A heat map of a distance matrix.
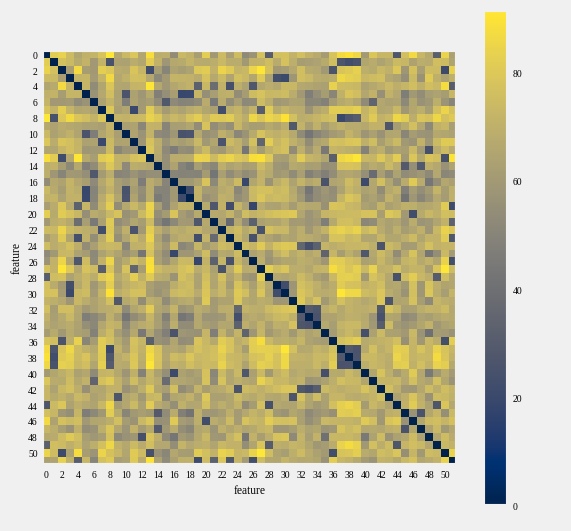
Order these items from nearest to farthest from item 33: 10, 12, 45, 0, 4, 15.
10, 15, 45, 12, 4, 0
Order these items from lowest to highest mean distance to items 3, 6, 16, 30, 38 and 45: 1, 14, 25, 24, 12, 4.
14, 25, 1, 12, 4, 24
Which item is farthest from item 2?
27
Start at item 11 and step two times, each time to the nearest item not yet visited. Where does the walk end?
22
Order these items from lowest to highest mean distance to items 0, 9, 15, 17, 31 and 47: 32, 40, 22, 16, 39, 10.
10, 16, 40, 22, 32, 39
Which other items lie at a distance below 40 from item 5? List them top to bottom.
10, 17, 18
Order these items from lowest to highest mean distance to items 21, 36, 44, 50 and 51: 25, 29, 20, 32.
25, 29, 32, 20
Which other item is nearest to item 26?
19
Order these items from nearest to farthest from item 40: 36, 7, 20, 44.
44, 36, 7, 20
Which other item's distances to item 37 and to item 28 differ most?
8
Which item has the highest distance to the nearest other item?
41
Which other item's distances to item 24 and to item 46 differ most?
20
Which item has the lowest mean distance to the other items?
15
